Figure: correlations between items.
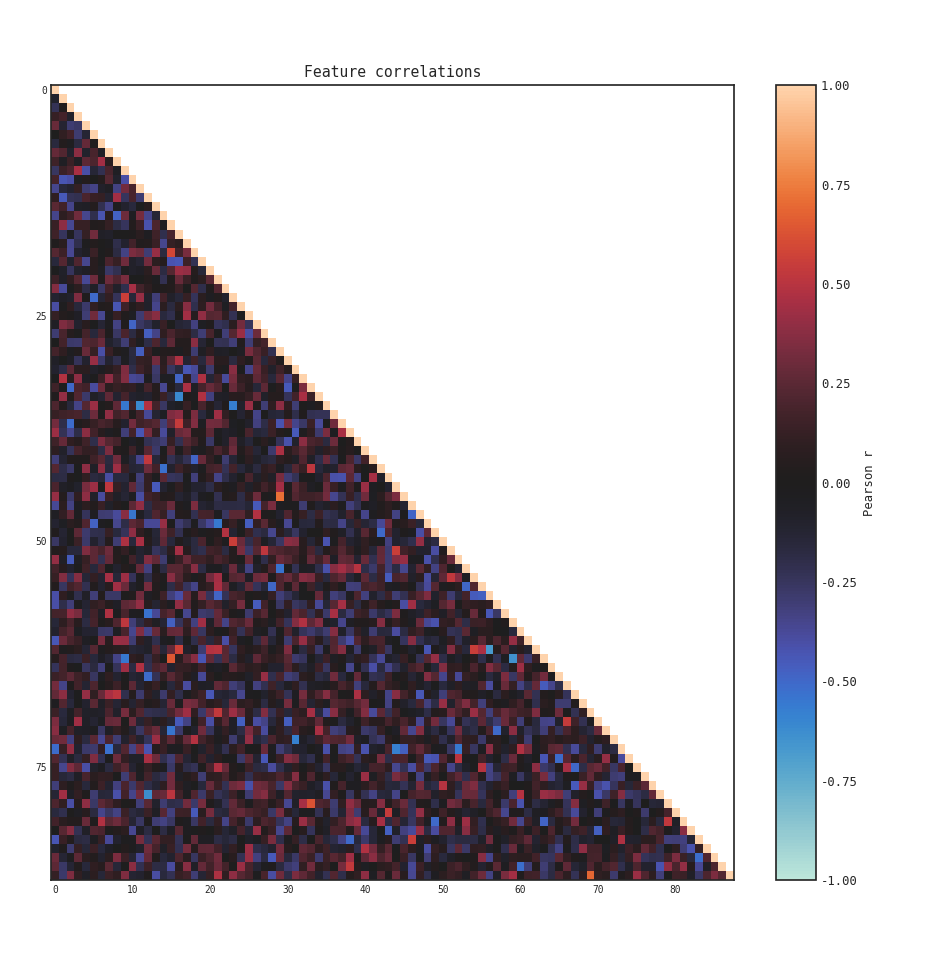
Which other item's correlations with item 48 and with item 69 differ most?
21
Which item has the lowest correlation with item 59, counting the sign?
63
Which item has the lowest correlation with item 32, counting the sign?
16
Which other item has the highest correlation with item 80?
43
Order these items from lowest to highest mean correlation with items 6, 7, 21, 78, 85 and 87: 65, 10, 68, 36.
10, 68, 65, 36
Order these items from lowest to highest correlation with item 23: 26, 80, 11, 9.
26, 80, 11, 9
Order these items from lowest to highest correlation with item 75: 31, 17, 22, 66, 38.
17, 38, 31, 22, 66
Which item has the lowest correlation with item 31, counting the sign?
72
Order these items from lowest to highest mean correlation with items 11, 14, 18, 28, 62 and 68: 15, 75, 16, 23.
75, 23, 16, 15
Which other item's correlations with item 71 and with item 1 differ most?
15
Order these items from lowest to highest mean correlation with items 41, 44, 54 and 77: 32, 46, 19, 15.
46, 19, 15, 32
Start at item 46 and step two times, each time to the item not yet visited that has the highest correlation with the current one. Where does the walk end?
73
